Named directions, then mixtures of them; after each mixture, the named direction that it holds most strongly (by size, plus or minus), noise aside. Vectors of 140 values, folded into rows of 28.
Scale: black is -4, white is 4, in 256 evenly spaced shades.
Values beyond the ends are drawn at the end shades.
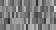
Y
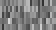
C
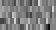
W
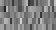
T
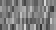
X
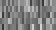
C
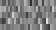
W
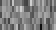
C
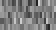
W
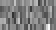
W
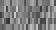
Y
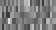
C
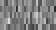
Y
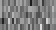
W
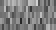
T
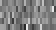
Y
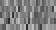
Y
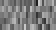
Y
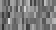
C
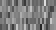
X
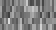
C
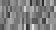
C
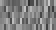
T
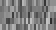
X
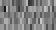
T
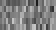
X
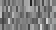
C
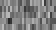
C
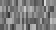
X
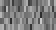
T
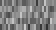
X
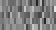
Y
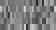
Y
